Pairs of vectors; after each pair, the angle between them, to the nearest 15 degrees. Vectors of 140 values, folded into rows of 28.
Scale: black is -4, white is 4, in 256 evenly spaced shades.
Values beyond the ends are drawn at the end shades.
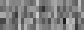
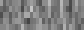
90 degrees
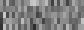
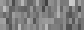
105 degrees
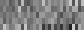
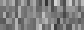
60 degrees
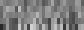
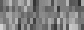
135 degrees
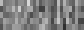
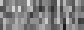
15 degrees
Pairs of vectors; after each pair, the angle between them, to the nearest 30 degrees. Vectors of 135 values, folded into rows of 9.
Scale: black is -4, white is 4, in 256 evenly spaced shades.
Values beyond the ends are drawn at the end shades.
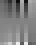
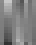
120 degrees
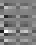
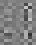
60 degrees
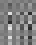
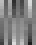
90 degrees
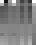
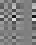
90 degrees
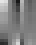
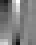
150 degrees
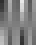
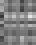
120 degrees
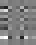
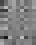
150 degrees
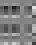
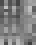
120 degrees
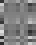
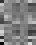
30 degrees
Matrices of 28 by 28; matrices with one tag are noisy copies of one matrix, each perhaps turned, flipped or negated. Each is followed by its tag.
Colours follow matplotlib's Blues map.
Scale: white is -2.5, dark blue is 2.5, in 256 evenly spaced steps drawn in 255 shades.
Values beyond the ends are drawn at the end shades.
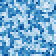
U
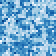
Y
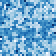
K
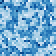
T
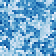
Y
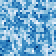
U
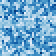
K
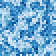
T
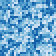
U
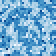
T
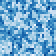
U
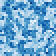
T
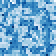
T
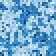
Y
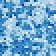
Y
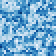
U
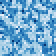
U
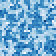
U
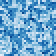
U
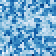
K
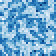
T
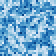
T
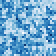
Y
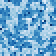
T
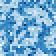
T
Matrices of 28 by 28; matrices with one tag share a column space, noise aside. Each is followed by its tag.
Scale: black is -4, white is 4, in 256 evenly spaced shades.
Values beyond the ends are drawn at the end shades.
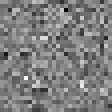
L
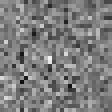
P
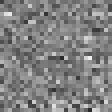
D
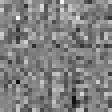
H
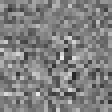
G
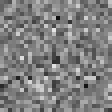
P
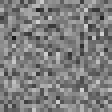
L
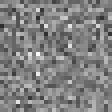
L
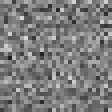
L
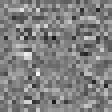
L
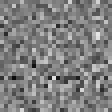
P
